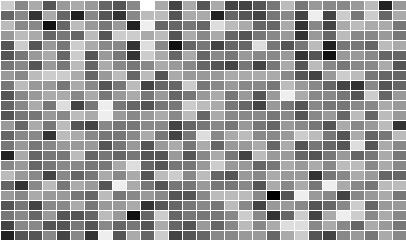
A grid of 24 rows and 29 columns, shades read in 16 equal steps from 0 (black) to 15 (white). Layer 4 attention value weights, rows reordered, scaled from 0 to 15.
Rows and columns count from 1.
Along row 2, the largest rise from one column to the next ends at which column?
23
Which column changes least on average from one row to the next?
2
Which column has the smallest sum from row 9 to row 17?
1
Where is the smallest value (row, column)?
20, 20
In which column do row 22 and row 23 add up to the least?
10
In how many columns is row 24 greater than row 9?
10
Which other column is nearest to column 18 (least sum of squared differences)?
17
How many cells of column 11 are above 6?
14
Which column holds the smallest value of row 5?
13
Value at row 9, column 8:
5
